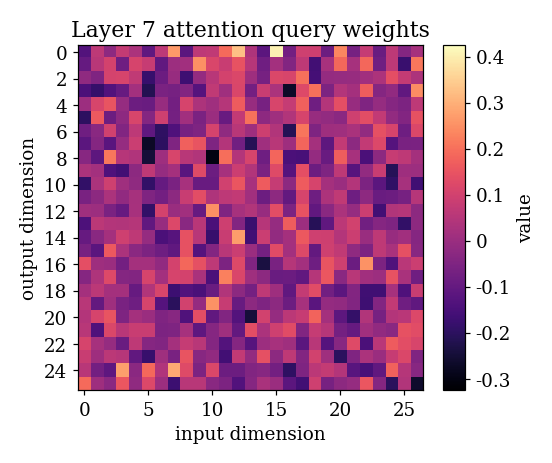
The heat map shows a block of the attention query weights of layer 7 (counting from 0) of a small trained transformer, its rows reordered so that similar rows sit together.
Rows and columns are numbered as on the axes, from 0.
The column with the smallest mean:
5
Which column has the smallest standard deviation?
4
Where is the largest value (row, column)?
0, 15
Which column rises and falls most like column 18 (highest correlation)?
14
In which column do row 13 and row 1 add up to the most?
9
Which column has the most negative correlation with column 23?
6
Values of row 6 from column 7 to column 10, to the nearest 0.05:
-0.15 -0.05 -0.05 0.1
